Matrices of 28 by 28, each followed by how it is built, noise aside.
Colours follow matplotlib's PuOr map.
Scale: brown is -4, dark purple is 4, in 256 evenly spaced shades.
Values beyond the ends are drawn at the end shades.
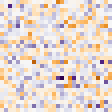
uneven rows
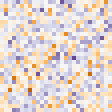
Hankel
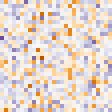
repeating rows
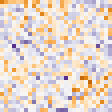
smooth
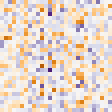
repeating rows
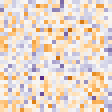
blocks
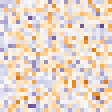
repeating rows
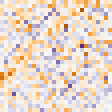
Hankel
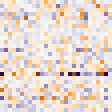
uneven rows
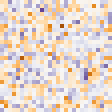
blocks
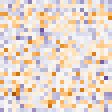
blocks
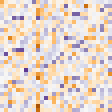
repeating rows
